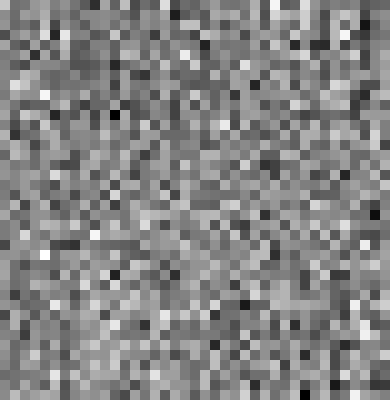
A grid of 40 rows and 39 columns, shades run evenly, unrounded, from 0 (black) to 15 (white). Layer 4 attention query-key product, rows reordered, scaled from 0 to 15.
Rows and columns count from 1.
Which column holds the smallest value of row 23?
25
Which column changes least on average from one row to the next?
1
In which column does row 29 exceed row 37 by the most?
29
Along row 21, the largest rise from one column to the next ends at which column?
32
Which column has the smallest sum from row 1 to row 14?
37
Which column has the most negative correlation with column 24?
20
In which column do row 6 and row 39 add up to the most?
19
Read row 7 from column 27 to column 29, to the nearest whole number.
8 6 7
